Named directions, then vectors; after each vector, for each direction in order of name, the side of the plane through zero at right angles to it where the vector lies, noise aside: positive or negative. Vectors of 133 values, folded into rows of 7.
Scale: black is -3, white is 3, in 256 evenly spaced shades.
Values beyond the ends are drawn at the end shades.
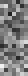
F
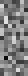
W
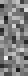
negative, negative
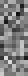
positive, negative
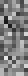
positive, negative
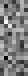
negative, positive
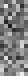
positive, negative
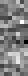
negative, negative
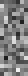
positive, positive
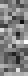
positive, positive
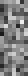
negative, negative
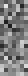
positive, negative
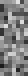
negative, negative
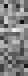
negative, positive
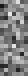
negative, negative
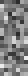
positive, positive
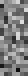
negative, negative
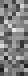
negative, positive
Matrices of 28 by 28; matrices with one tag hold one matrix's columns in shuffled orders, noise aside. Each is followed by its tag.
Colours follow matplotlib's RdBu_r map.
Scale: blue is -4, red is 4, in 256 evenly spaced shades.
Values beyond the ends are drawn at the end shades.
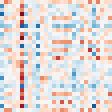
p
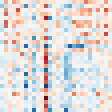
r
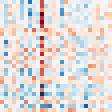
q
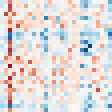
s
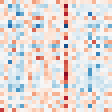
p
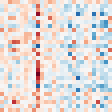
p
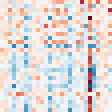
r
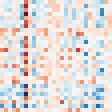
q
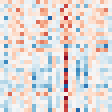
r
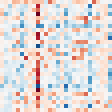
p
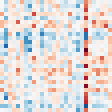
s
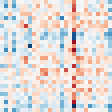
s
